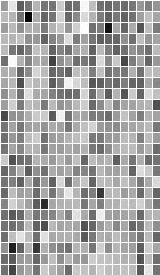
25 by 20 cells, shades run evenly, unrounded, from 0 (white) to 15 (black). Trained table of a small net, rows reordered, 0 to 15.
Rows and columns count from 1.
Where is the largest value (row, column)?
2, 4
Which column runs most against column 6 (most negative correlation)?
18
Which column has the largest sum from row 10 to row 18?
1
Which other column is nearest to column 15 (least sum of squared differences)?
17
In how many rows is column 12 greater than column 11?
18
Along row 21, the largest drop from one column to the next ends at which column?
7
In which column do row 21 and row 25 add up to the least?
19
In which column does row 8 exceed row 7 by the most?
13
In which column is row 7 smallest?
5
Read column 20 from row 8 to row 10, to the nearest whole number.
7 4 10
